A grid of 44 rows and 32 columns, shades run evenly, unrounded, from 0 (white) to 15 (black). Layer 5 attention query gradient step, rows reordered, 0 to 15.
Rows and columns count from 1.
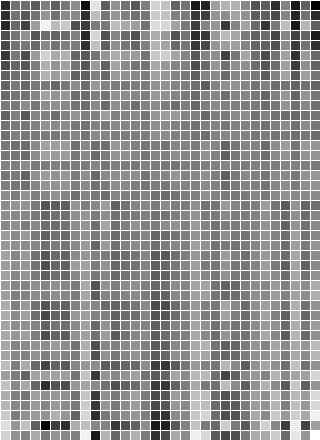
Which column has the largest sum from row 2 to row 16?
30
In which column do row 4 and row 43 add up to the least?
23
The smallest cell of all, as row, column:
44, 32
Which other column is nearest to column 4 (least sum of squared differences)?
14
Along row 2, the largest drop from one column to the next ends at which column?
10
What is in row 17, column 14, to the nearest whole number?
8
